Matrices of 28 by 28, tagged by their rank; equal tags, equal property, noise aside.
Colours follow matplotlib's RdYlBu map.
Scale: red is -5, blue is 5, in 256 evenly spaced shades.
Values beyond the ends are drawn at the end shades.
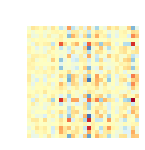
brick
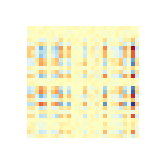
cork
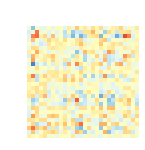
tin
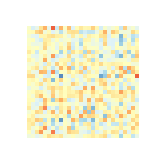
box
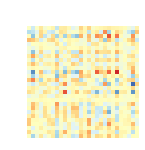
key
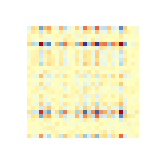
cork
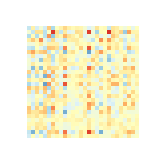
key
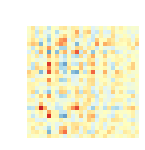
key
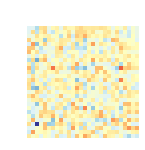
box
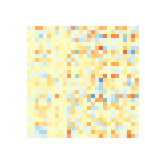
tin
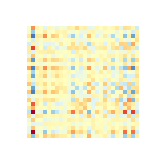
brick
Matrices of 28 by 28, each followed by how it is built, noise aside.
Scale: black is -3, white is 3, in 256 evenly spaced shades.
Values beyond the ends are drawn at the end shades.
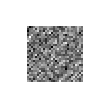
Hankel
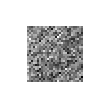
Hankel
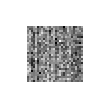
blocks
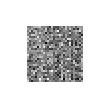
blocks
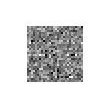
uneven rows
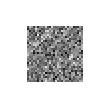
Hankel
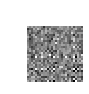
low rank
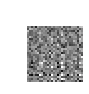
low rank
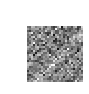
Hankel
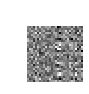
low rank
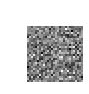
blocks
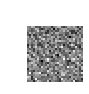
repeating columns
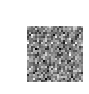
repeating columns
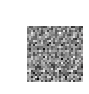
repeating columns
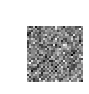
Hankel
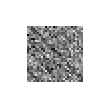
Toeplitz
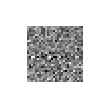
uneven rows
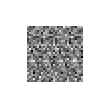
repeating columns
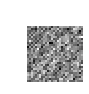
Hankel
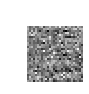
blocks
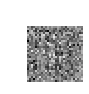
blocks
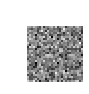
repeating columns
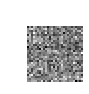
blocks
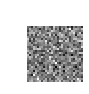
repeating columns
